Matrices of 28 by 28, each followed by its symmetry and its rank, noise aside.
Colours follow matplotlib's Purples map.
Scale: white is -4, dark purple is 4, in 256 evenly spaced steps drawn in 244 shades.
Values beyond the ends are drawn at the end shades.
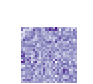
symmetric, rank four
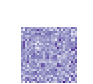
no symmetry, rank six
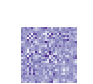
symmetric, rank five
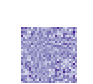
no symmetry, rank six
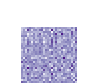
no symmetry, rank four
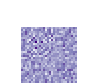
symmetric, rank six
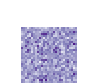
no symmetry, rank five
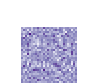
no symmetry, rank four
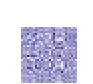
no symmetry, rank four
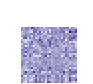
antisymmetric, rank four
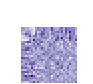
symmetric, rank four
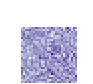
no symmetry, rank six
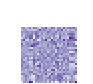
no symmetry, rank five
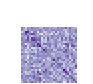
symmetric, rank six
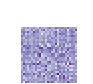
antisymmetric, rank six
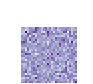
symmetric, rank six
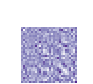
symmetric, rank four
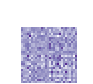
no symmetry, rank four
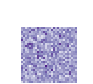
antisymmetric, rank four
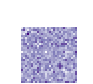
symmetric, rank six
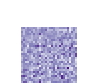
antisymmetric, rank six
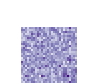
no symmetry, rank five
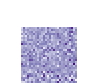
no symmetry, rank six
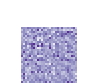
antisymmetric, rank six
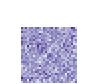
symmetric, rank six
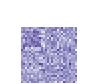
no symmetry, rank four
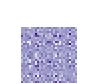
antisymmetric, rank four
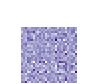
antisymmetric, rank four
